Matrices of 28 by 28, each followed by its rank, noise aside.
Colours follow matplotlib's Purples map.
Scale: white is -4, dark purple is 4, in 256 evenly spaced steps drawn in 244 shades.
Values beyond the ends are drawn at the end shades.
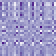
two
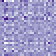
three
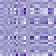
two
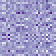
three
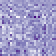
four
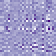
three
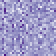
six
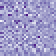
four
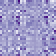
three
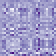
three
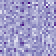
six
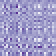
two
